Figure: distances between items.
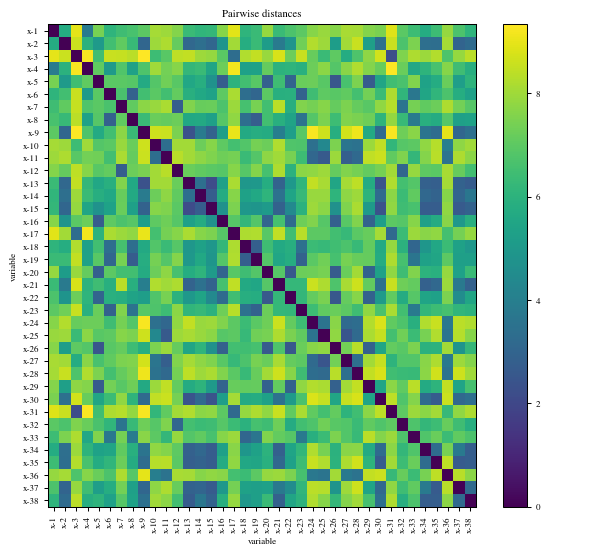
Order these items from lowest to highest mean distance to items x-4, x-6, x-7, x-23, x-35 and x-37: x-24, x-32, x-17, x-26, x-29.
x-32, x-26, x-29, x-24, x-17
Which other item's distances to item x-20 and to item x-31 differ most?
x-3
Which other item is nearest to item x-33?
x-18
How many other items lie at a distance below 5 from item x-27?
6
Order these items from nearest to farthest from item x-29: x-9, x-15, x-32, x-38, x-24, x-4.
x-15, x-9, x-38, x-32, x-4, x-24
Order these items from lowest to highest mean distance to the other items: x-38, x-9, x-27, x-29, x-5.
x-38, x-5, x-9, x-29, x-27
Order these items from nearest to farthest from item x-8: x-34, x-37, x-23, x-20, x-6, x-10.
x-6, x-23, x-37, x-34, x-20, x-10
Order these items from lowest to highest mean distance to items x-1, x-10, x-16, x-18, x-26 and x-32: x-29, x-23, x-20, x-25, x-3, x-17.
x-20, x-29, x-23, x-25, x-17, x-3
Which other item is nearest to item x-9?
x-13
